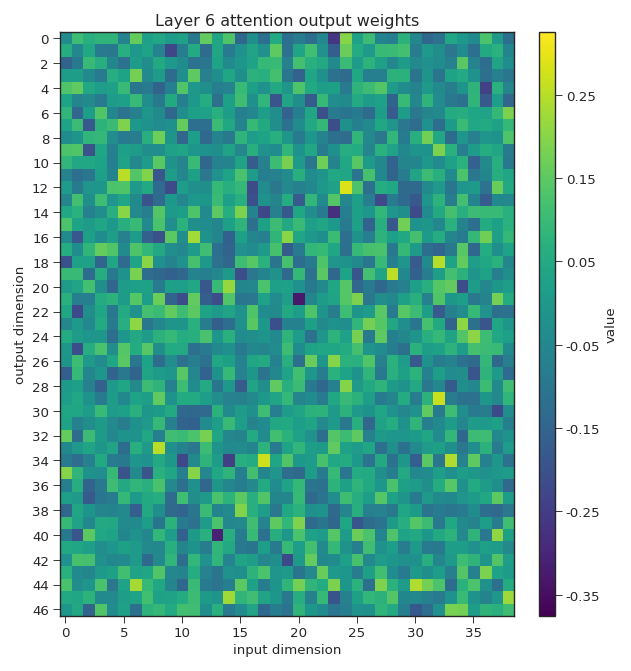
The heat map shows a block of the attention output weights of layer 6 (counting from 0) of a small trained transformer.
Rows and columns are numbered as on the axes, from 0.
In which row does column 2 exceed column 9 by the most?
1
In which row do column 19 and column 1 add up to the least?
6
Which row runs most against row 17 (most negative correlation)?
20
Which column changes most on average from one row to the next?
8
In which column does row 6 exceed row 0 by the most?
38
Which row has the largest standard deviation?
21
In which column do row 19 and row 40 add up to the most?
28
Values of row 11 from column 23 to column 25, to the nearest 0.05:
0.05 0.05 -0.1
